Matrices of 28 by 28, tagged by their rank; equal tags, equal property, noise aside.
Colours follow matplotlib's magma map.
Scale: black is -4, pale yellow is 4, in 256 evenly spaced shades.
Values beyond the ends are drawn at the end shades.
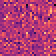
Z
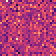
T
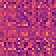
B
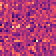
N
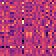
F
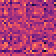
N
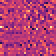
N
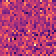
T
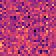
T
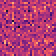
T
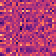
N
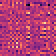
F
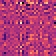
F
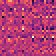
F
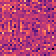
Z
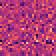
B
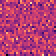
T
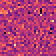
Z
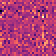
N
